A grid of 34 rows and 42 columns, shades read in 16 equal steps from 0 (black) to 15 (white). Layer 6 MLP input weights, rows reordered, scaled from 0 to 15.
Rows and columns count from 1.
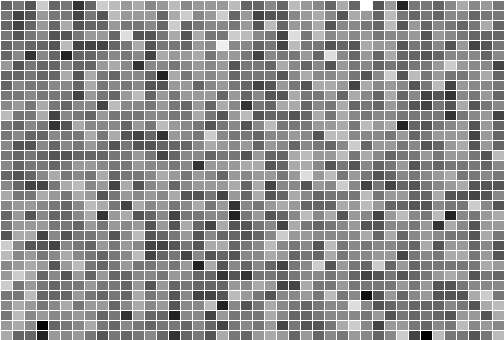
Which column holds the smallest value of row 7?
12
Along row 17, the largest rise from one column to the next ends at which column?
18
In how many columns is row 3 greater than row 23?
18
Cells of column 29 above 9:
9
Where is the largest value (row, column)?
1, 31
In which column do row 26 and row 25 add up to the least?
13
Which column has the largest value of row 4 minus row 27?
17
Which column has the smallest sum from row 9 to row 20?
40
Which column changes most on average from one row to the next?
19
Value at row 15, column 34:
7
